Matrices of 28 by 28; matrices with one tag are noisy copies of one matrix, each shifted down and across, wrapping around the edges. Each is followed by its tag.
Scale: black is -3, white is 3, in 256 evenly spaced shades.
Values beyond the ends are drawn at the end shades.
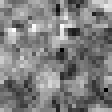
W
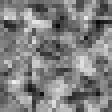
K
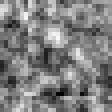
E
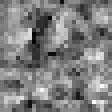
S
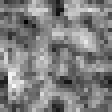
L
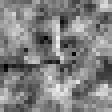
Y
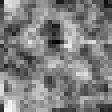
L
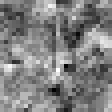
W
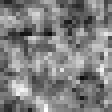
E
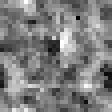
L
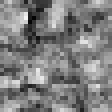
S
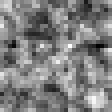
E
